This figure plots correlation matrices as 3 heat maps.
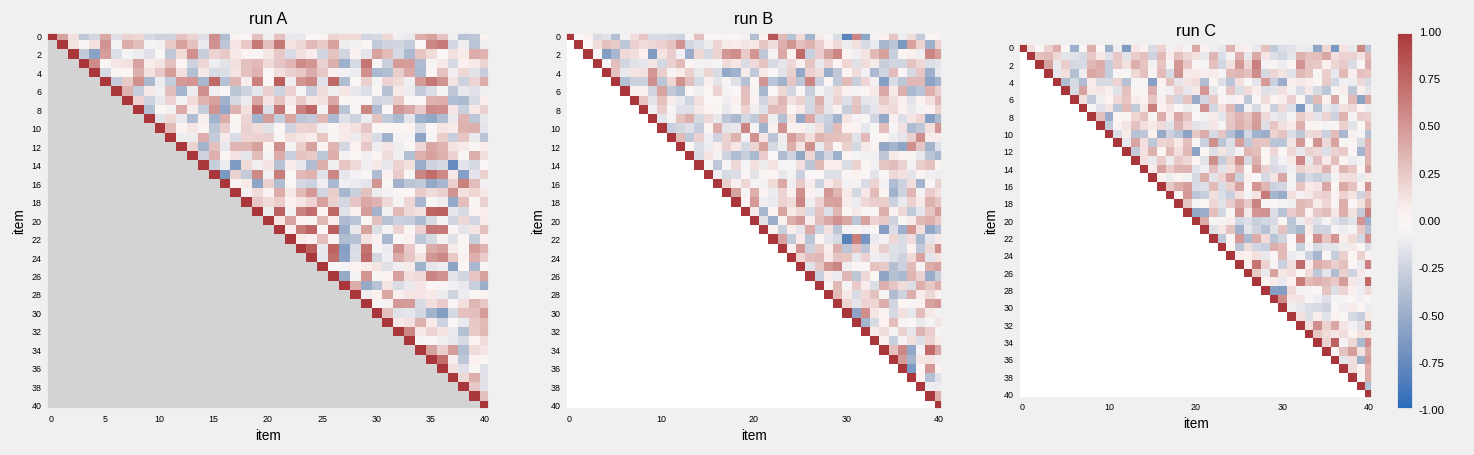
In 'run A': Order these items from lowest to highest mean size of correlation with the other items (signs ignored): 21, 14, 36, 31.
31, 14, 36, 21
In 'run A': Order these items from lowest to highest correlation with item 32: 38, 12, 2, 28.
38, 2, 12, 28
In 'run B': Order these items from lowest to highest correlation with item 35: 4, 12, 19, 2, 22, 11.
12, 2, 11, 19, 22, 4
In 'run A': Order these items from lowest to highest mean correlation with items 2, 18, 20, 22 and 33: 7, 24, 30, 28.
28, 7, 24, 30
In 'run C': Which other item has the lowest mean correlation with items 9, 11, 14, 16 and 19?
10
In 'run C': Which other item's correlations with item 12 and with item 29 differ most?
17
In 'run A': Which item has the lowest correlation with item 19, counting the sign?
16
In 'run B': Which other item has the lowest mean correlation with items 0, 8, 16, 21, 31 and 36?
30
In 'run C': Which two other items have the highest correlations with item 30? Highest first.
29, 15
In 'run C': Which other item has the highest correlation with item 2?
27
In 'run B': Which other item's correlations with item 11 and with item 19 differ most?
10
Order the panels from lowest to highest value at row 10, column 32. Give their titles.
run C, run B, run A
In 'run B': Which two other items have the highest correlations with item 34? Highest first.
39, 36
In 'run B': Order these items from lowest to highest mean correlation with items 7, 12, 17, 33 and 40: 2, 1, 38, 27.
38, 27, 1, 2
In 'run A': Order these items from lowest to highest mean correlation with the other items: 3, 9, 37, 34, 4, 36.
9, 37, 34, 4, 3, 36
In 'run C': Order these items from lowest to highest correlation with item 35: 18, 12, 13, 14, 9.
12, 9, 13, 18, 14
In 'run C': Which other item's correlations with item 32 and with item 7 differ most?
25
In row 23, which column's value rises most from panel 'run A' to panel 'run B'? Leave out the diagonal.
27
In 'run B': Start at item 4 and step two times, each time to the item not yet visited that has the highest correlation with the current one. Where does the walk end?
5
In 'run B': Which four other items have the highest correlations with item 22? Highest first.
0, 31, 23, 8
